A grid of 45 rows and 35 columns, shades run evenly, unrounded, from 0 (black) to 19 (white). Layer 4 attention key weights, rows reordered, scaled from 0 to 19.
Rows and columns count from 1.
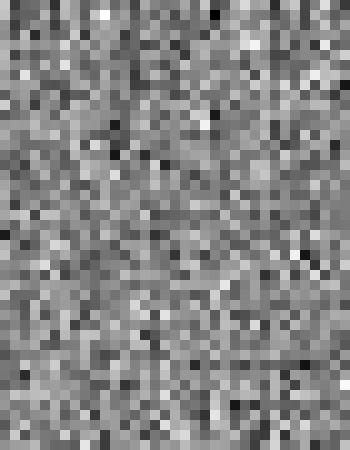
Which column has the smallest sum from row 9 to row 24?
28
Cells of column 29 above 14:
5
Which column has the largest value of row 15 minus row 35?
10
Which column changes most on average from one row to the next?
32
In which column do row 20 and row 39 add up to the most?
35
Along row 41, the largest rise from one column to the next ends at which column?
22
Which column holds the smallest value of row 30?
20
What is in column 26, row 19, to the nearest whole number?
12
